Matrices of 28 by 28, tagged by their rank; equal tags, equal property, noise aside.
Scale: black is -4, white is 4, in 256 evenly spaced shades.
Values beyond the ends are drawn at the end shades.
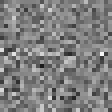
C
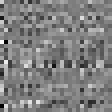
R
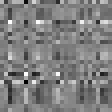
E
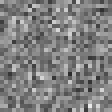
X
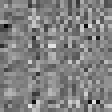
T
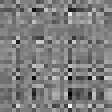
E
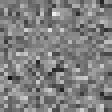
C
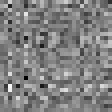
R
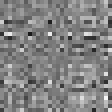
R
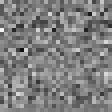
C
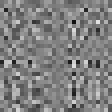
R
